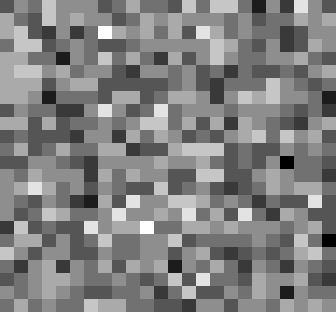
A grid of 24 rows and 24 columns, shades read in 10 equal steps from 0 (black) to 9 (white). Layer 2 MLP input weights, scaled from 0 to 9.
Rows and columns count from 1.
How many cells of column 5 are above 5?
4
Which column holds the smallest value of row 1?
19
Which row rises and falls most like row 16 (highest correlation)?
13
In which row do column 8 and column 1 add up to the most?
3
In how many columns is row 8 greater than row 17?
10
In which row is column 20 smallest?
17
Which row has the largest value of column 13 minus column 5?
5
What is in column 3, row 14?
6
